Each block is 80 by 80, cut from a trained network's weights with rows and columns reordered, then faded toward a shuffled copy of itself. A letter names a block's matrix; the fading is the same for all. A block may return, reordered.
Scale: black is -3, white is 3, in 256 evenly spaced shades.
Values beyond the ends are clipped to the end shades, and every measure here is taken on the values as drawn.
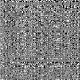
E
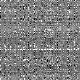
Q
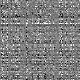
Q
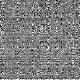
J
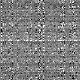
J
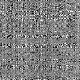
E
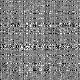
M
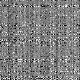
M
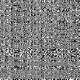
E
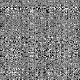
E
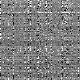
J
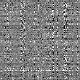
J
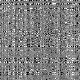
M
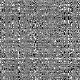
J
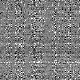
J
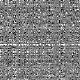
Q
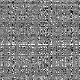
Q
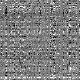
Q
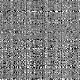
M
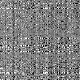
M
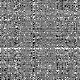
Q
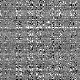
Q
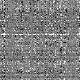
Q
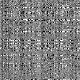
M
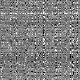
J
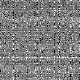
J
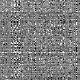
J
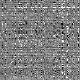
J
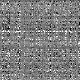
Q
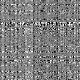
M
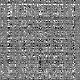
Q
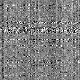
M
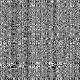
M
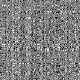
E
